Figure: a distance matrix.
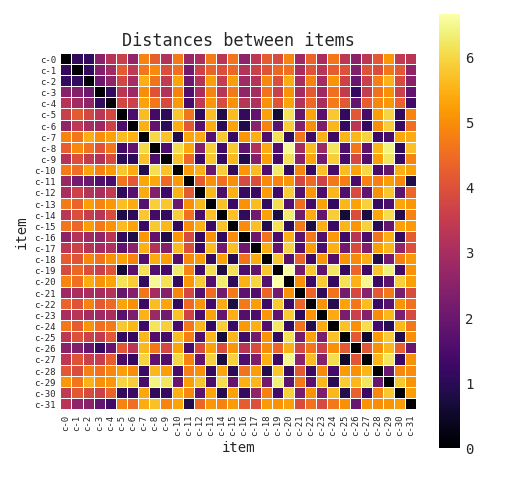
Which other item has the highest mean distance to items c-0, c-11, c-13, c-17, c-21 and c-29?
c-8
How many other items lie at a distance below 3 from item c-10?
9
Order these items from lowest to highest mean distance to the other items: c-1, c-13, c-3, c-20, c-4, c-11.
c-3, c-1, c-4, c-11, c-13, c-20
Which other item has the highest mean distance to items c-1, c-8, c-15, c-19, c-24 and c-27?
c-31
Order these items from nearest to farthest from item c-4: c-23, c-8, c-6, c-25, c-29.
c-23, c-6, c-25, c-8, c-29
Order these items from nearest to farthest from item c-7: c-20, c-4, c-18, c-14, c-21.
c-20, c-18, c-21, c-4, c-14
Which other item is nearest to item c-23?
c-21
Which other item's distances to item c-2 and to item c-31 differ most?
c-0
